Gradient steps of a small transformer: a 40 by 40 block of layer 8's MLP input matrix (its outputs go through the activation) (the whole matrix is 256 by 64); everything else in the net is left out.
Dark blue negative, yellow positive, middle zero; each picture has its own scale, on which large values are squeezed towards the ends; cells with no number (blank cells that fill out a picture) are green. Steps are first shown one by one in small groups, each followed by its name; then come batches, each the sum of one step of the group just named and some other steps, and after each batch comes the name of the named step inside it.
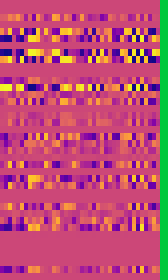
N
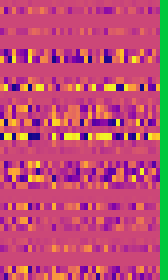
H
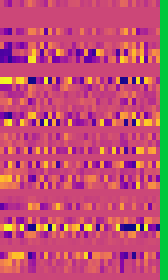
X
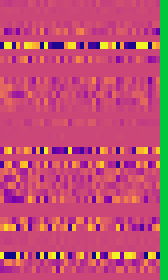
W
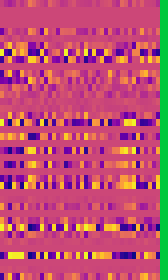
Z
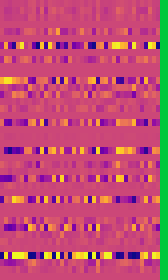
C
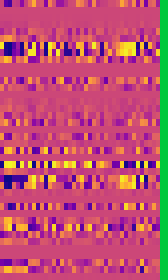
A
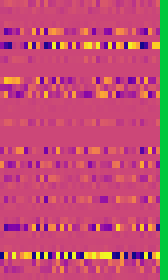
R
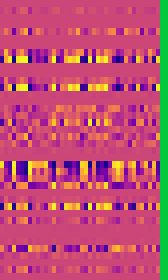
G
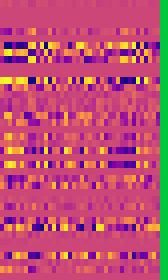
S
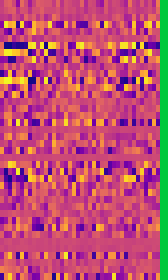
S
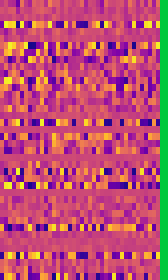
H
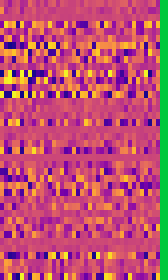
G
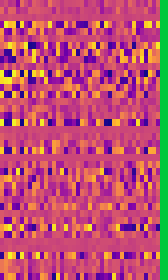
X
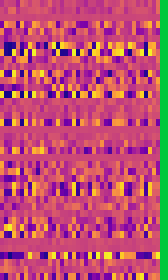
R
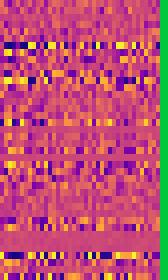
S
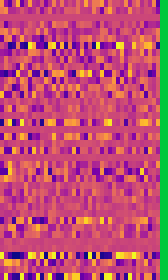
H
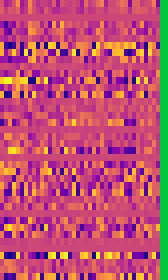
S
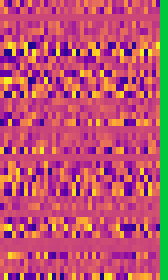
X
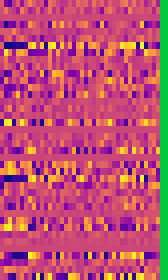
A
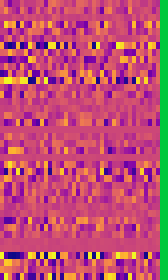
S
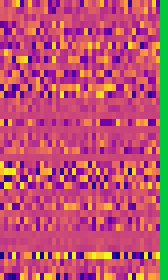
R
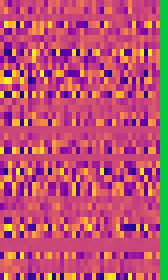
X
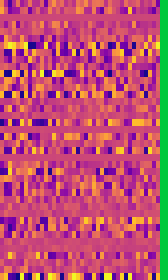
H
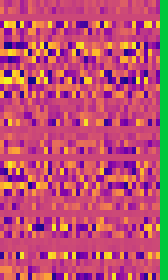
S
